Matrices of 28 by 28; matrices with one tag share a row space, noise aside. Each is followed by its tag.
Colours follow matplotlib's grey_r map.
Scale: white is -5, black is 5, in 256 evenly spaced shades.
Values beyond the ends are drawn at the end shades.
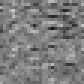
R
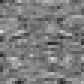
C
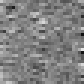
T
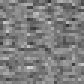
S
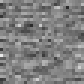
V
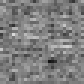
R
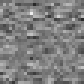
S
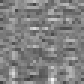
R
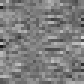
C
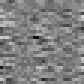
T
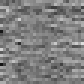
C
